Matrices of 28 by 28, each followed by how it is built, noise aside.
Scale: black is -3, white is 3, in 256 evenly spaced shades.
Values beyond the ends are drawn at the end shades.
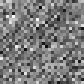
Hankel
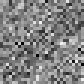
Hankel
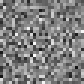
low rank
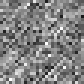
Hankel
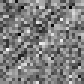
Hankel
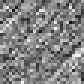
Hankel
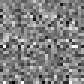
uneven rows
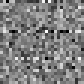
uneven rows
